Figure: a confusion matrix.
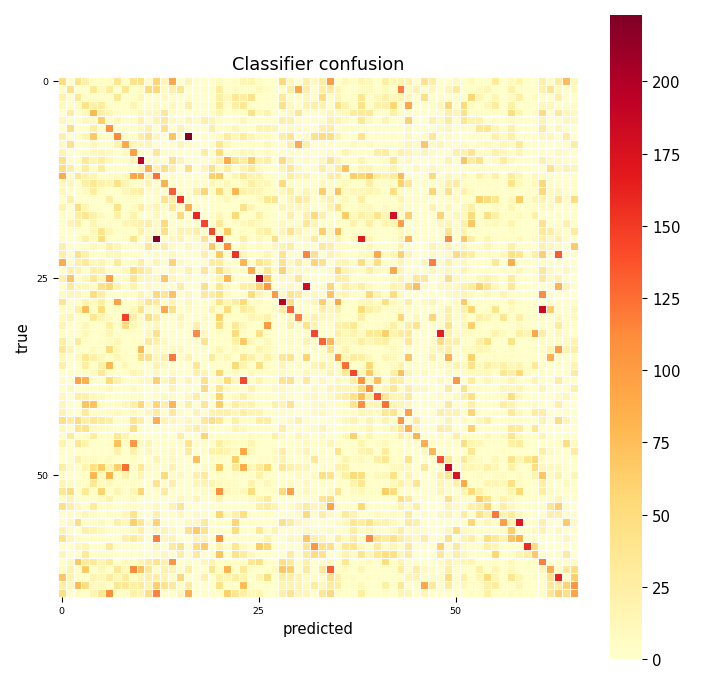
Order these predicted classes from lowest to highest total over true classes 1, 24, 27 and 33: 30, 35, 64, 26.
64, 26, 35, 30
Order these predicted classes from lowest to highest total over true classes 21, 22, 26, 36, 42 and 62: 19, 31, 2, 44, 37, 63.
37, 2, 19, 44, 63, 31
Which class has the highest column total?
20
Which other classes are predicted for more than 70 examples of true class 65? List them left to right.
6, 12, 16
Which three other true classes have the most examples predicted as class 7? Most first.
28, 46, 49
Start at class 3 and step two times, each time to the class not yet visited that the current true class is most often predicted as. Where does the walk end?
52
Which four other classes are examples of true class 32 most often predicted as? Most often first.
48, 17, 60, 41
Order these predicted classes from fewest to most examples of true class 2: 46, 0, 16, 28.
16, 0, 28, 46
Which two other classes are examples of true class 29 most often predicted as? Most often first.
61, 13
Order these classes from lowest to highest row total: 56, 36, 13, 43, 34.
34, 13, 36, 43, 56
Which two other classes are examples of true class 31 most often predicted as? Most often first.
26, 52
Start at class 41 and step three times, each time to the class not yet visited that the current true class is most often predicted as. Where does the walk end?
47
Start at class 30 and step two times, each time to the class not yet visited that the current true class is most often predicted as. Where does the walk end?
46
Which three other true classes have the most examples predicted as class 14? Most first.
35, 61, 0
